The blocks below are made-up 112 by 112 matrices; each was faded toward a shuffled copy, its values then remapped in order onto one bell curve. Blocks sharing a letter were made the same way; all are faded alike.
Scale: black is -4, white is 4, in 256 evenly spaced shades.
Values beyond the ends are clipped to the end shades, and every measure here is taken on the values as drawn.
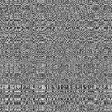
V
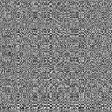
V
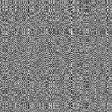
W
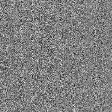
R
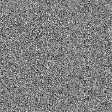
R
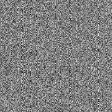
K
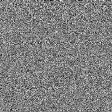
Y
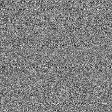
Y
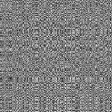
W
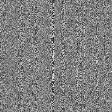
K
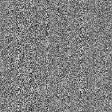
K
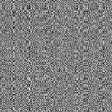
W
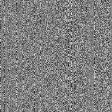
K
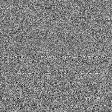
Y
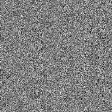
R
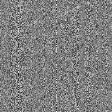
K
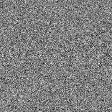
Y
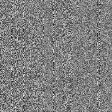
K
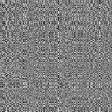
W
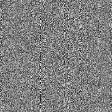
K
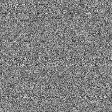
Y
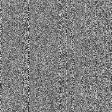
K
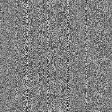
K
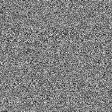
Y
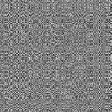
W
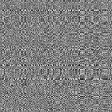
V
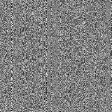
K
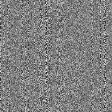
K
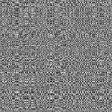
V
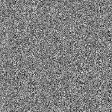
R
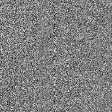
R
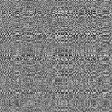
V
